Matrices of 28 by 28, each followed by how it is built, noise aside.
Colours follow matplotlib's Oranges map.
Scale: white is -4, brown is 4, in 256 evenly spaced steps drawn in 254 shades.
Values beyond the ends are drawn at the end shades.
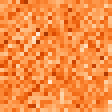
Hankel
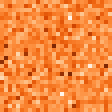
sparse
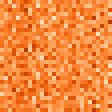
repeating rows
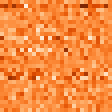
uneven rows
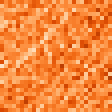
Hankel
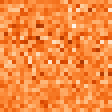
uneven rows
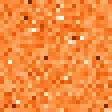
sparse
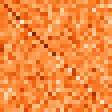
diagonal
